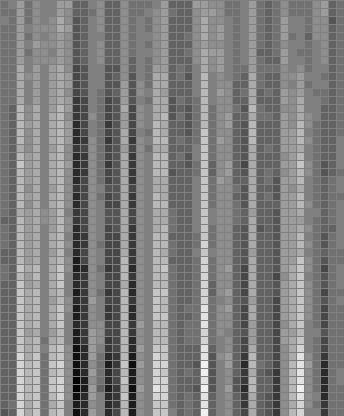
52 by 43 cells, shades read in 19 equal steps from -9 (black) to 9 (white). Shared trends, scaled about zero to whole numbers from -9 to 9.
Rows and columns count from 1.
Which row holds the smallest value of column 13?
49
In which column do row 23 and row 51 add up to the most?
26
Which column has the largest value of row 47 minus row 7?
38
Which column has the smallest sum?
10
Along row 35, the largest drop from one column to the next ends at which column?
17
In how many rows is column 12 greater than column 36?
6
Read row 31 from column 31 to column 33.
-3 3 -2
